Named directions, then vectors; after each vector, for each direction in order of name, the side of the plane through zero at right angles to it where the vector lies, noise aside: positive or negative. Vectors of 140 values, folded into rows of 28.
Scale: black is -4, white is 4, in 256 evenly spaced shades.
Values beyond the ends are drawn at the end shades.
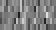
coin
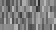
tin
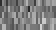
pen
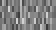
positive, positive, negative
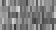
negative, negative, negative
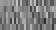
positive, negative, negative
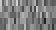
positive, negative, negative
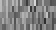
positive, negative, negative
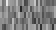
negative, negative, negative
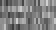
positive, positive, positive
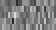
negative, positive, positive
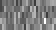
negative, positive, positive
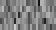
positive, negative, positive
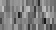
positive, negative, positive
